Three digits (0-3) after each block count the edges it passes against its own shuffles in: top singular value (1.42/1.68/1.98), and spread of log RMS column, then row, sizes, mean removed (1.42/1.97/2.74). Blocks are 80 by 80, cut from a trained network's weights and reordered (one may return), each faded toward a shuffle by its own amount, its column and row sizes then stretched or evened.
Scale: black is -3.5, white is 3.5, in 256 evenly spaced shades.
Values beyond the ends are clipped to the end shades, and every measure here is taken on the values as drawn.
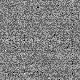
0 1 1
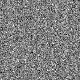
0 1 0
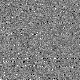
0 0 2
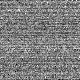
3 1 1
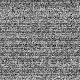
3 0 0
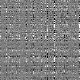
3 3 2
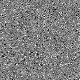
1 0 1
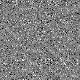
0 0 2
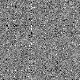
0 2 2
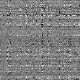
3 3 2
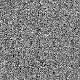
1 1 1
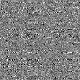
3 0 2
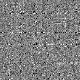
1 1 2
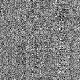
2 1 0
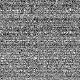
3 2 2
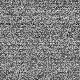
1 1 1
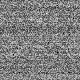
1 1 1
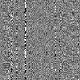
3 3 0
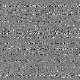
1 0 3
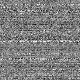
2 0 3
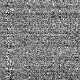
2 3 0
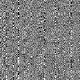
3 3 0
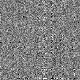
1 2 1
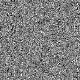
1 2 0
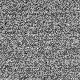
0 0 0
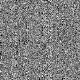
1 2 0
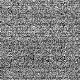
2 2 1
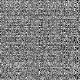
2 3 0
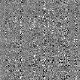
0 3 2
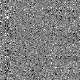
2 2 0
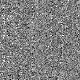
0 2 0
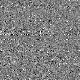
0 0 2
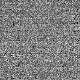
0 2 1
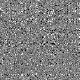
2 1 2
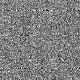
1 0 2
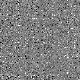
1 2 1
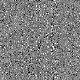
1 2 1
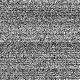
3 1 1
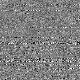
0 0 3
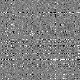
3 2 3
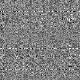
0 2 3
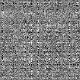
2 3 2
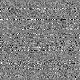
2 0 3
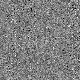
0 1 0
